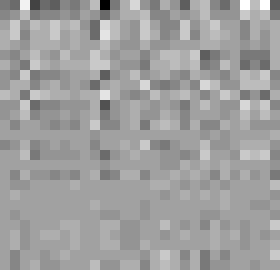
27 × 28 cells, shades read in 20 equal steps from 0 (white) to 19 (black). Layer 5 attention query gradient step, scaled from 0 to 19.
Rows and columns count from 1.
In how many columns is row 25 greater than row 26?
10
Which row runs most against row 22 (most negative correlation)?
25
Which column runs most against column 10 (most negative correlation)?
15
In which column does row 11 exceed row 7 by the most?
11
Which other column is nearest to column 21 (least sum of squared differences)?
26
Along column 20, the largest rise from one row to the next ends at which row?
9
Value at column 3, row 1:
1
